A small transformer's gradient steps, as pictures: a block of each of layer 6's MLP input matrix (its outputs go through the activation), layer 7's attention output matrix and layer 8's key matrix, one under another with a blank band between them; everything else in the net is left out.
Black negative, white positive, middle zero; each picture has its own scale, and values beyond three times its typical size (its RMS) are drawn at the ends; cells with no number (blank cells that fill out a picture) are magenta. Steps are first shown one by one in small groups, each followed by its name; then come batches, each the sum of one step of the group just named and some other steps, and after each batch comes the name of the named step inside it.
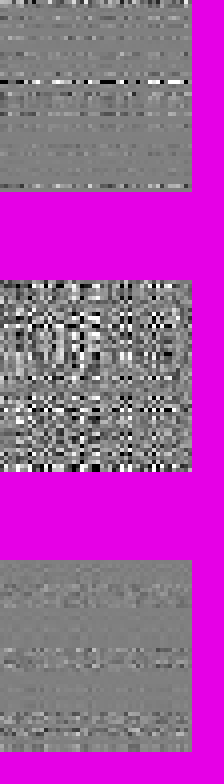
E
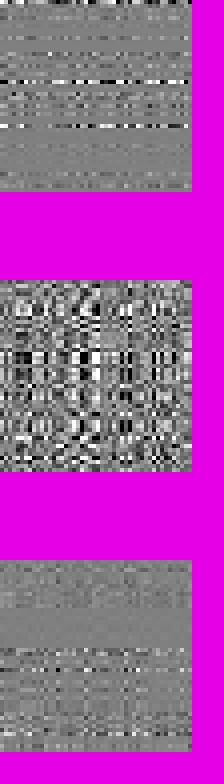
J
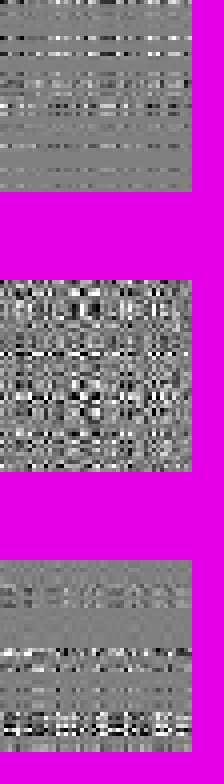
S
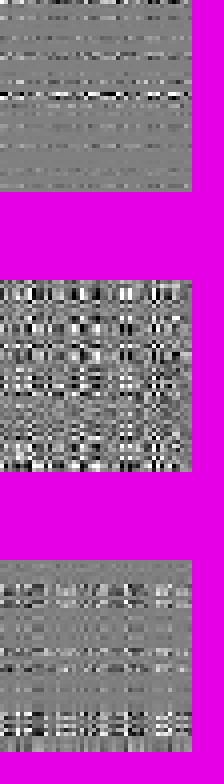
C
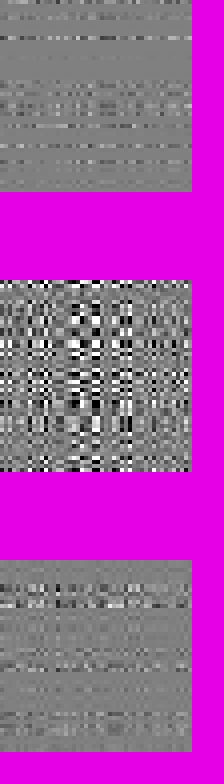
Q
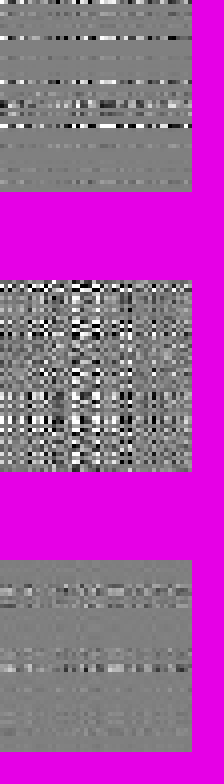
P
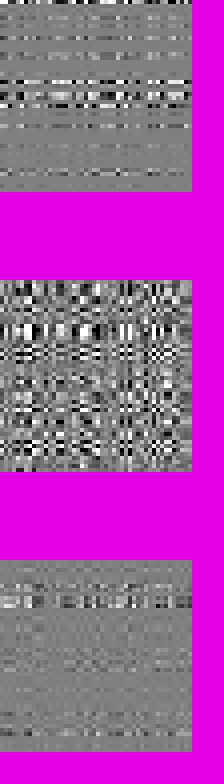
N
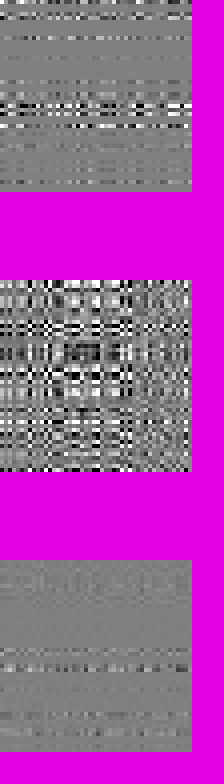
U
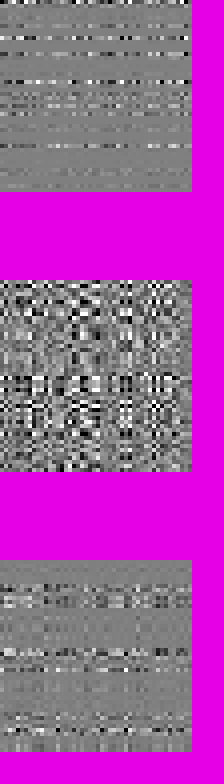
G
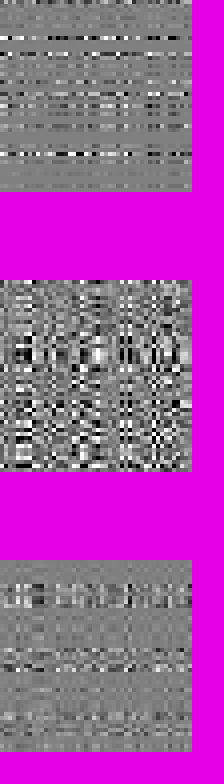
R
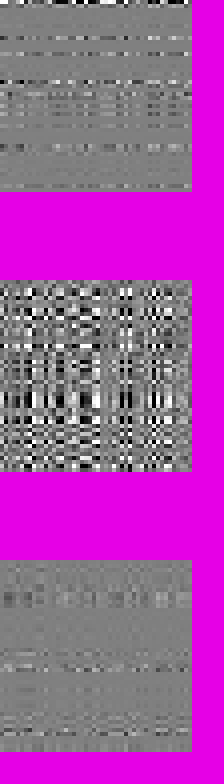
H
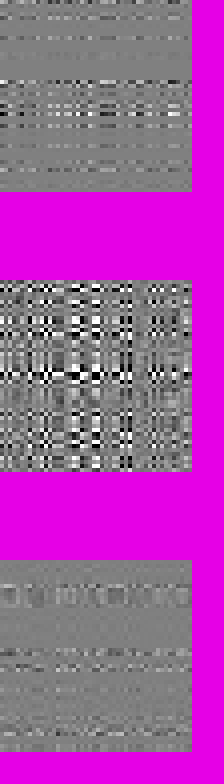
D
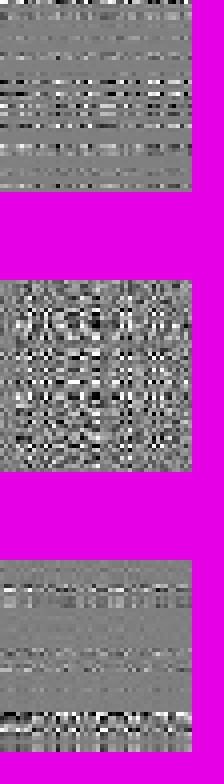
N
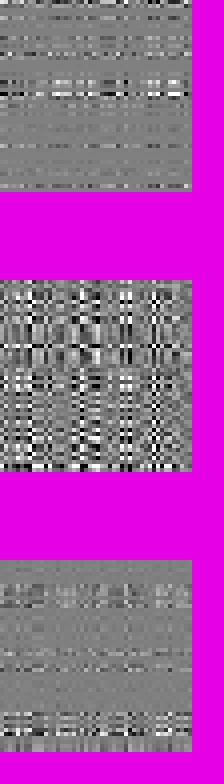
C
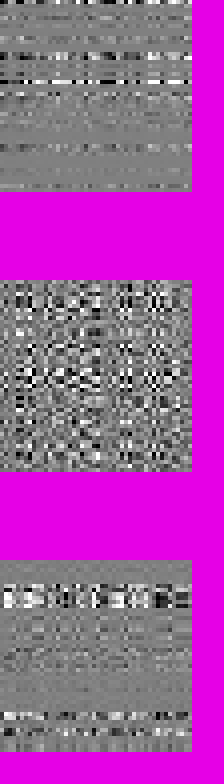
G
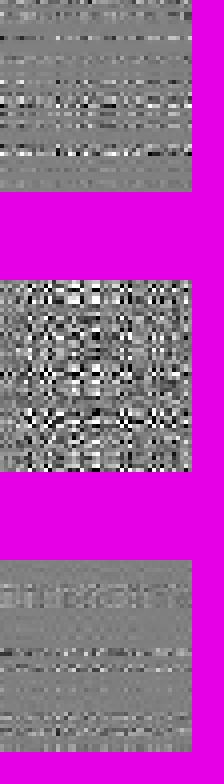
D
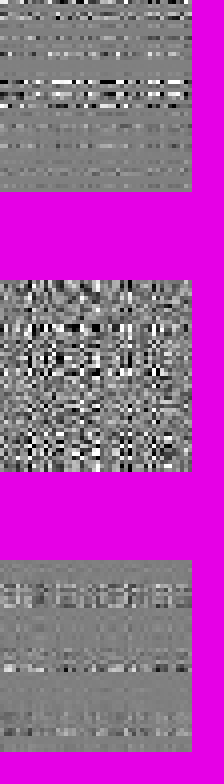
N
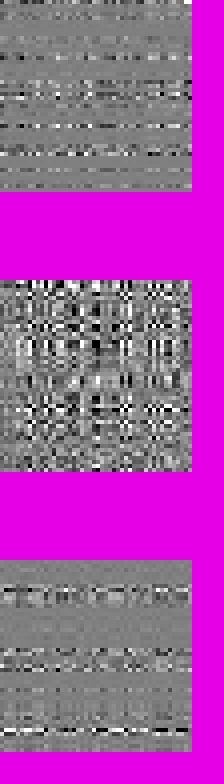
E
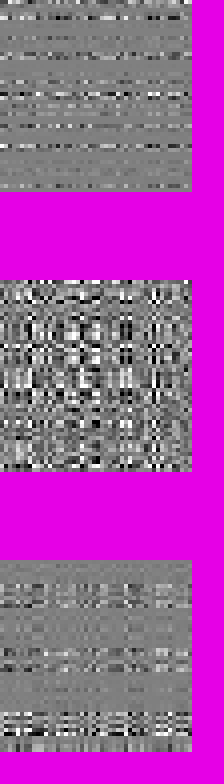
C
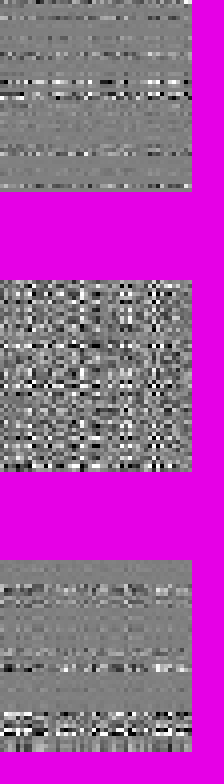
C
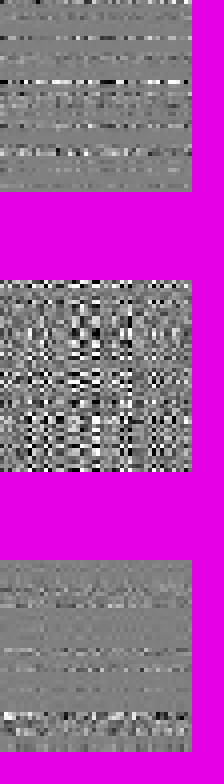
Q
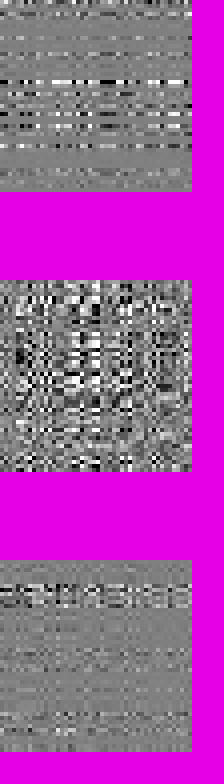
J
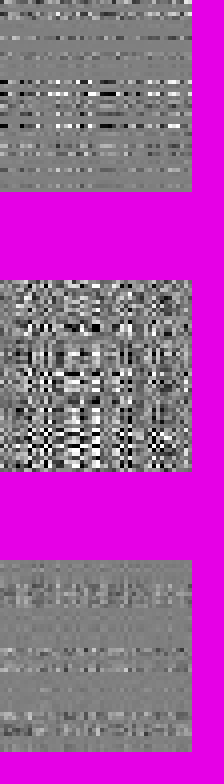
R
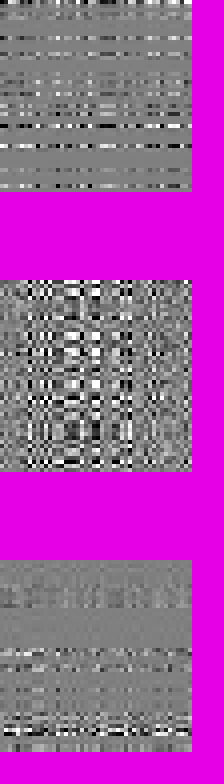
S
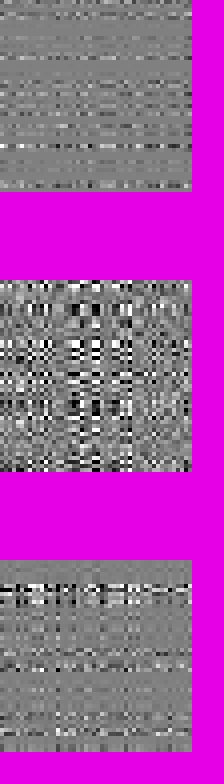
Q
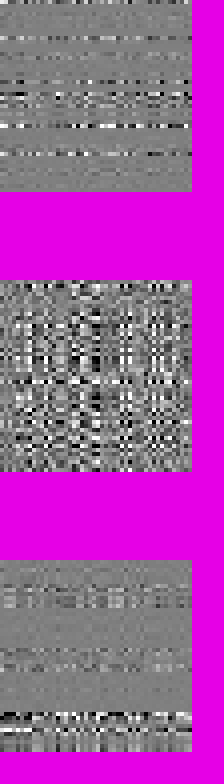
N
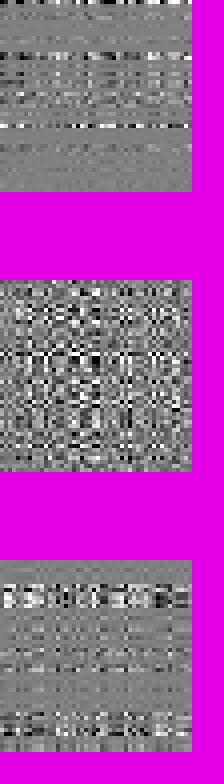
S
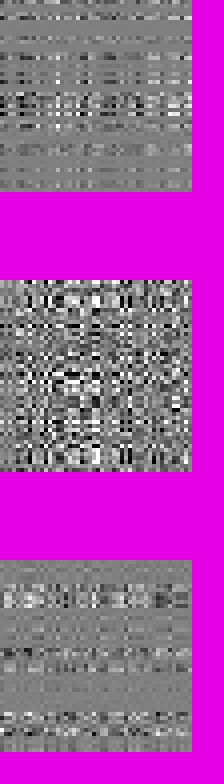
U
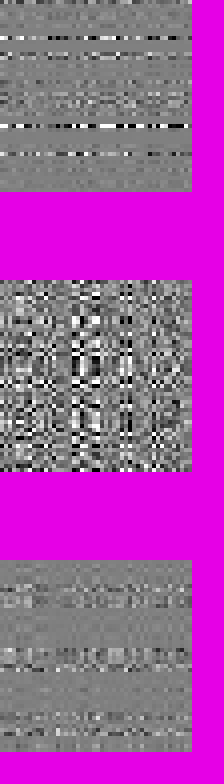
R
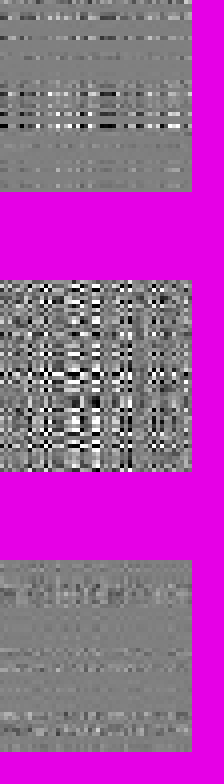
D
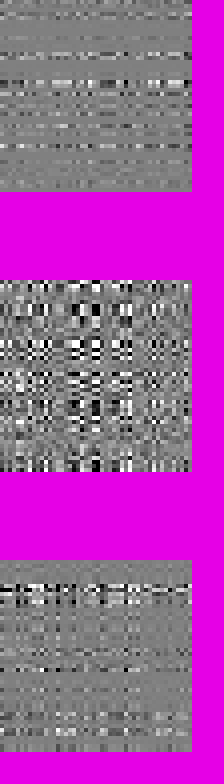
Q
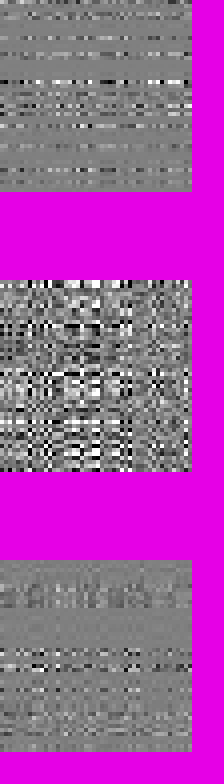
U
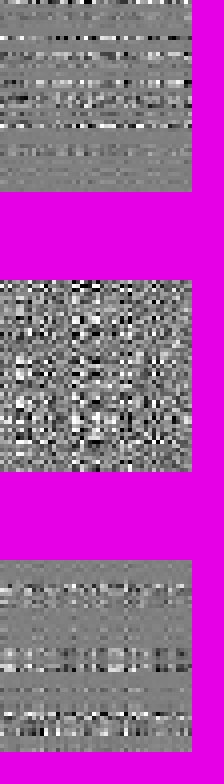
P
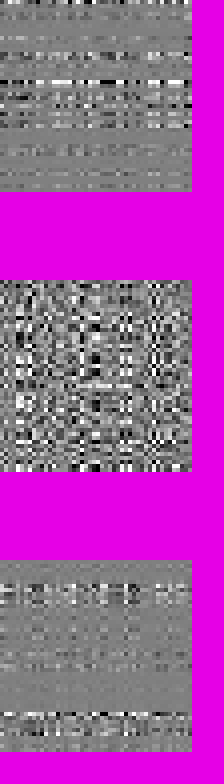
E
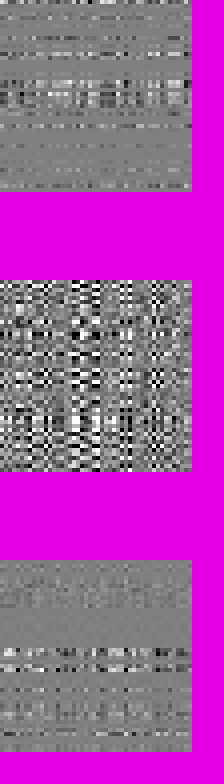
P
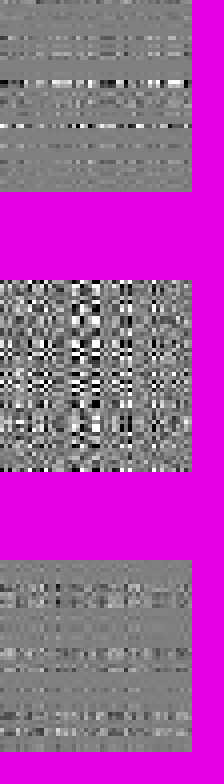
Q
